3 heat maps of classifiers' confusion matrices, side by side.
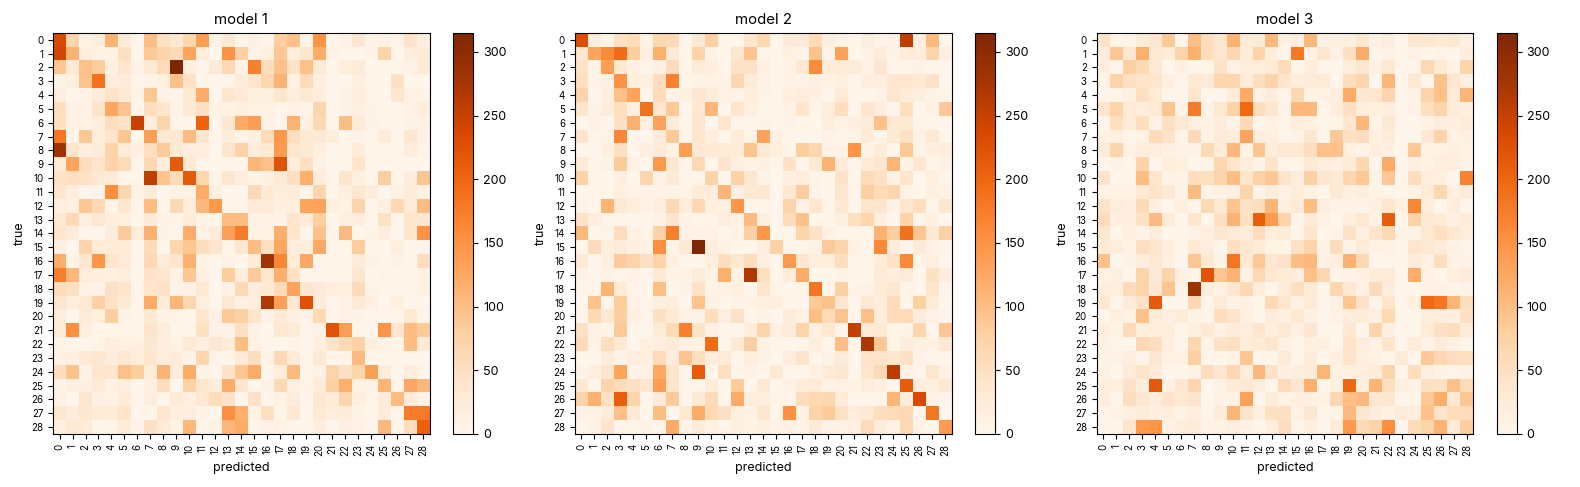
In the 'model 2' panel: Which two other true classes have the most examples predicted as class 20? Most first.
1, 22
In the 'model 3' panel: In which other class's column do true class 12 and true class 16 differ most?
24
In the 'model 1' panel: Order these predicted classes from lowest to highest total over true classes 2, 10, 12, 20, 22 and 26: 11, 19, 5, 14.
5, 14, 11, 19
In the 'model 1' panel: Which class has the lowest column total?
24
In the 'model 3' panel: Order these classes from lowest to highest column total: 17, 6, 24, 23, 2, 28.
23, 6, 17, 2, 24, 28
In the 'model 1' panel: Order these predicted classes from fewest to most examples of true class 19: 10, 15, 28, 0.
28, 15, 0, 10
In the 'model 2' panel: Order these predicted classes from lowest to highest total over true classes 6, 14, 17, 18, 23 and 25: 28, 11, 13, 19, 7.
19, 28, 11, 7, 13
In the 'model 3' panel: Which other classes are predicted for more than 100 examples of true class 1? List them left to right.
3, 7, 15, 20
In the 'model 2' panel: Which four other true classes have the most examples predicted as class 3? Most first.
26, 1, 7, 24
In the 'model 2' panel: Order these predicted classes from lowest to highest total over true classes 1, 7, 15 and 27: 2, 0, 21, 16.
21, 0, 16, 2
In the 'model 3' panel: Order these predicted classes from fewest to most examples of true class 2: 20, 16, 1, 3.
1, 16, 20, 3
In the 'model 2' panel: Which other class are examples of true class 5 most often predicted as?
10
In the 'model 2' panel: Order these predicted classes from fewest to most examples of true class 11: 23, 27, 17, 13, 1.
1, 27, 13, 23, 17
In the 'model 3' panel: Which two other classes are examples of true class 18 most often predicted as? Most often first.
7, 5
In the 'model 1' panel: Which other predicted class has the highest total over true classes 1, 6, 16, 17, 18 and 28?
0
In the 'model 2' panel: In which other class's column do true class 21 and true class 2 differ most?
8
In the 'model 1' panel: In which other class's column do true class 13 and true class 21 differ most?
22
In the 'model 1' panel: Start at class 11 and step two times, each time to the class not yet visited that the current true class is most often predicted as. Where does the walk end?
7
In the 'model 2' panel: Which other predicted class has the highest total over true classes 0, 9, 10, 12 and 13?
25
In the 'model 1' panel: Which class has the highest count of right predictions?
16
